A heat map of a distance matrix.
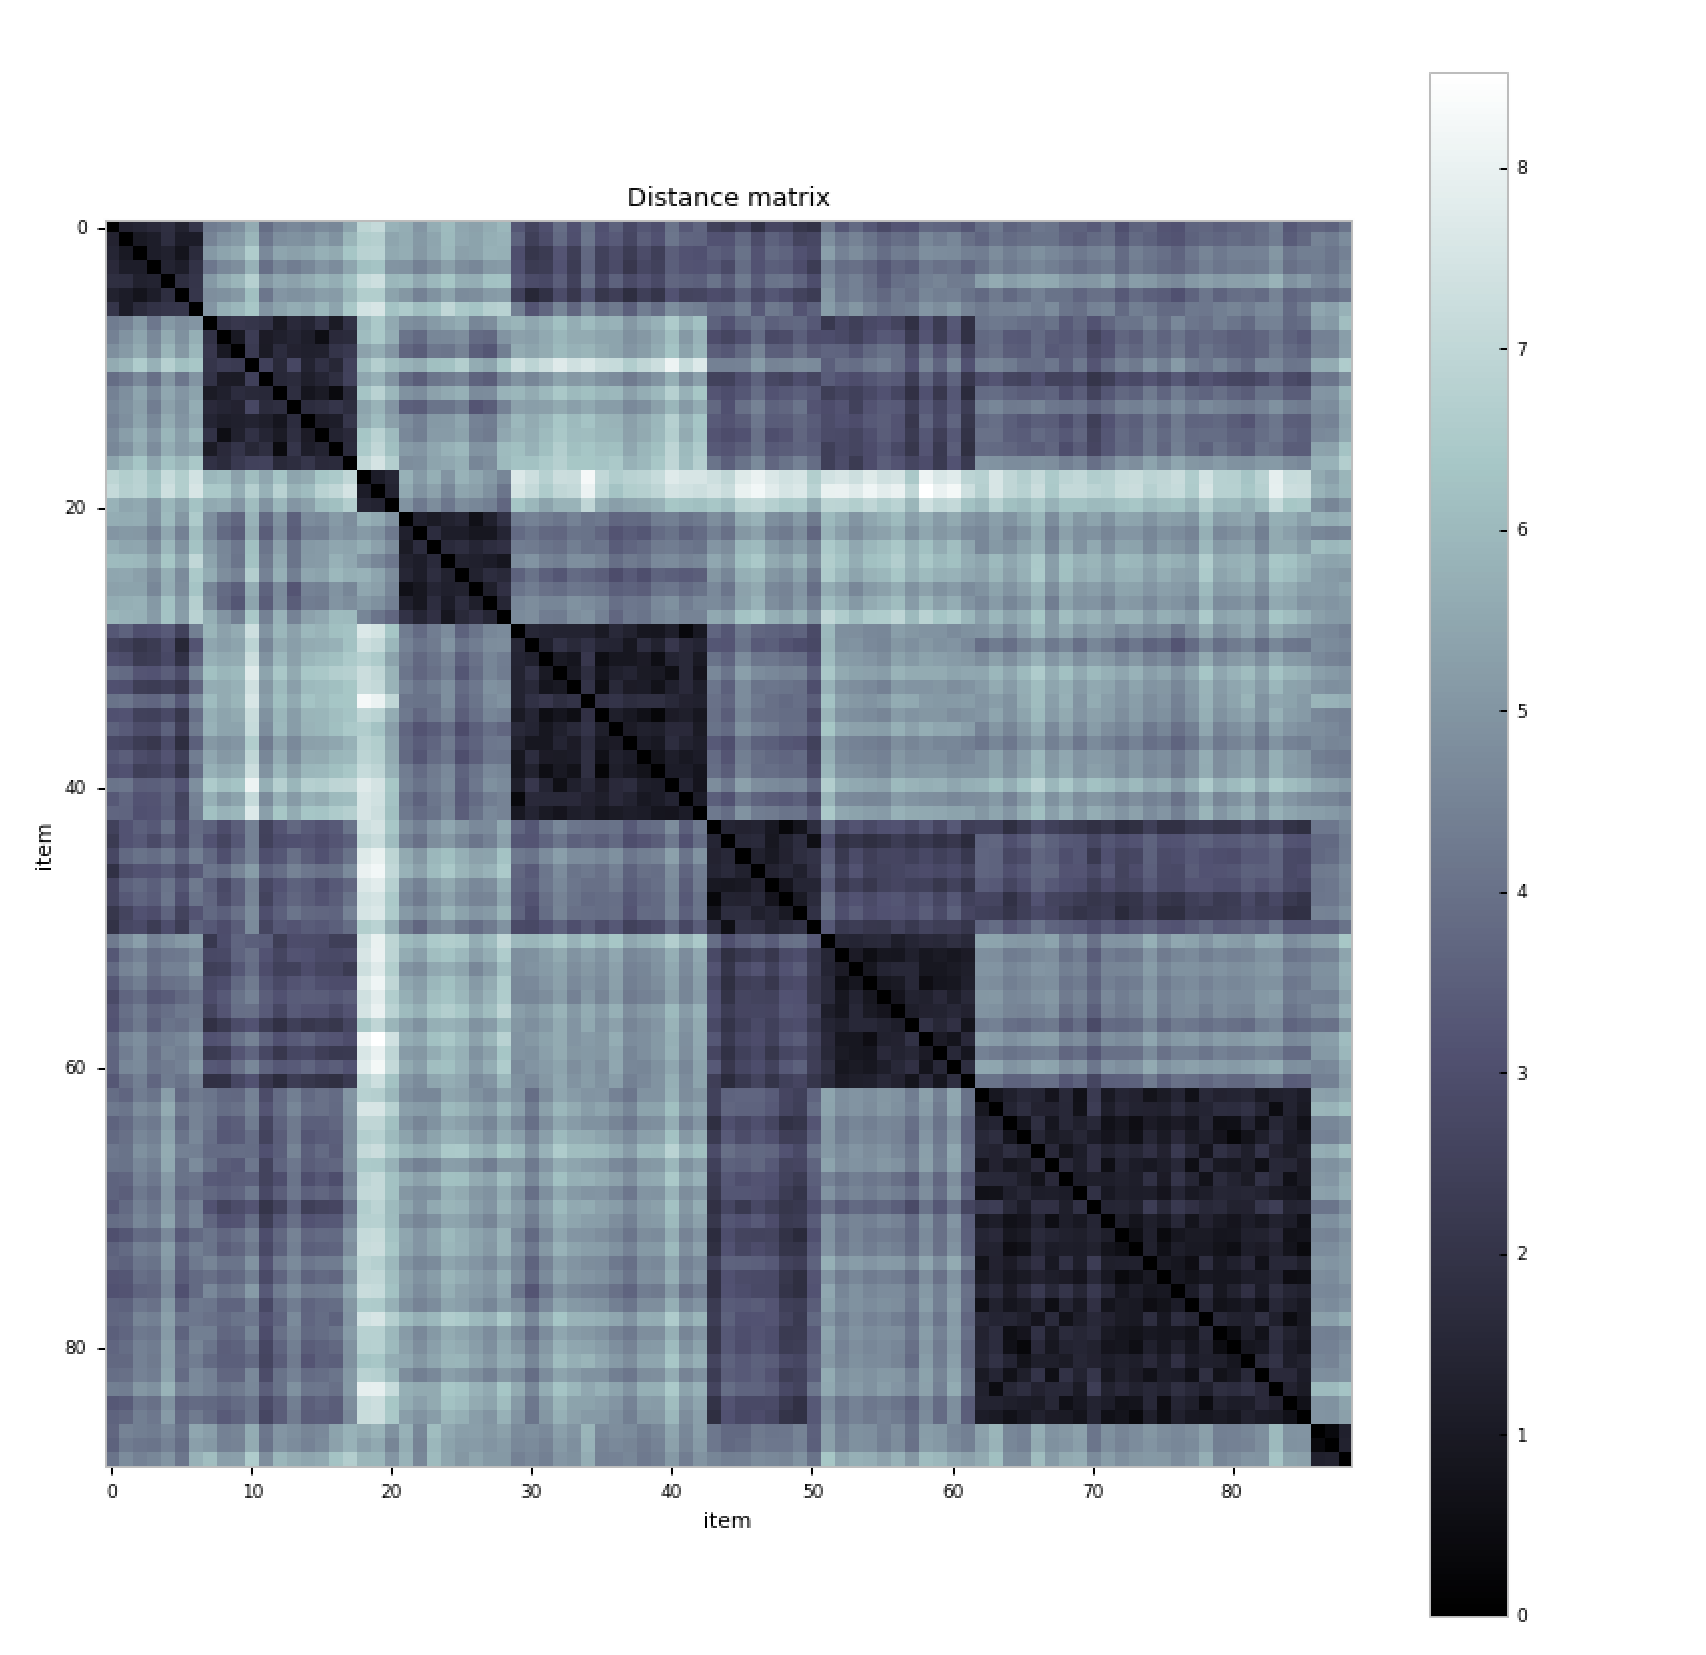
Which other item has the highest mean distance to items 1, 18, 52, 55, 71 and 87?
19
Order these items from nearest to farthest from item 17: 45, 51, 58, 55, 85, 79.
51, 58, 55, 45, 85, 79
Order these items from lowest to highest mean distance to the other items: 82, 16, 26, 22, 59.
82, 59, 16, 22, 26
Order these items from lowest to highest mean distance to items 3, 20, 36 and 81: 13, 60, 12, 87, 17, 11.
11, 87, 13, 12, 60, 17
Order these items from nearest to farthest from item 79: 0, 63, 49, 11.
63, 49, 11, 0
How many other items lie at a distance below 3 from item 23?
7
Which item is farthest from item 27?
6
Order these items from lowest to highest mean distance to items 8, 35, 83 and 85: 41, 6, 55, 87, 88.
41, 55, 6, 87, 88
